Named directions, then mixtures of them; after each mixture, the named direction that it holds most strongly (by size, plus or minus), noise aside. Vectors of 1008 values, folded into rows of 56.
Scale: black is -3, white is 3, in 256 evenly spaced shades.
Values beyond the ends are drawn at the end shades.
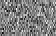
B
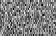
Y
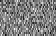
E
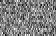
E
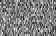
E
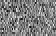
B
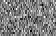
B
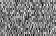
E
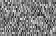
B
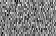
E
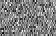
B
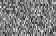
E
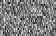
E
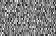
B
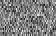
B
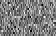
Y
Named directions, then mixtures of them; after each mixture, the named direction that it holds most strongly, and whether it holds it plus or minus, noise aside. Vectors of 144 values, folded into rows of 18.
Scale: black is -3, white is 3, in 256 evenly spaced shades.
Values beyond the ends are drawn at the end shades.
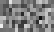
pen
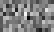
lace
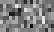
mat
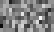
pen, minus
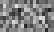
mat, plus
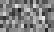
mat, plus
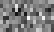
lace, minus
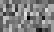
lace, plus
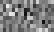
lace, minus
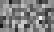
pen, minus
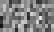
pen, minus
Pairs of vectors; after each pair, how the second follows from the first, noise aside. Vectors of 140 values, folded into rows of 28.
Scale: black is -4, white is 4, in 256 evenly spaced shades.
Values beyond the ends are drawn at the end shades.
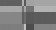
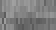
wrapped around, negated, shrunk.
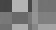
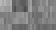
negated, shrunk.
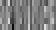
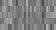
reversed, shrunk.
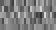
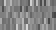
wrapped around, partly zeroed.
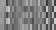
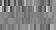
reversed, partly zeroed.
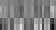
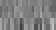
negated, shrunk.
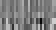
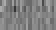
reversed, shrunk.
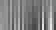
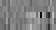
wrapped around, negated, partly zeroed.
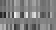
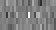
reversed, partly zeroed.
